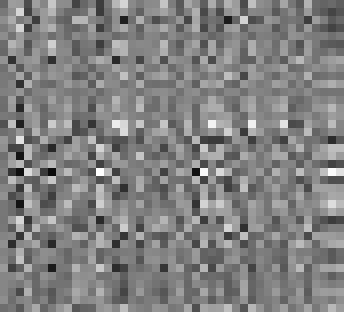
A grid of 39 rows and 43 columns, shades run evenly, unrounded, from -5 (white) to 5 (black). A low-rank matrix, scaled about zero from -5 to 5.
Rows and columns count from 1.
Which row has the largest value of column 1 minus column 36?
16
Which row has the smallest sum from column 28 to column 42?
22
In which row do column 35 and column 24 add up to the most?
18
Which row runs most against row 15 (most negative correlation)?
35
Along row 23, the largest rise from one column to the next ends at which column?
26
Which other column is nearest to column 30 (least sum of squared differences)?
19
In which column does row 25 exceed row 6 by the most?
7
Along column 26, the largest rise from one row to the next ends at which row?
23
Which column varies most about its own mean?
3
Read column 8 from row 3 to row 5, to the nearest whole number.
1 0 0
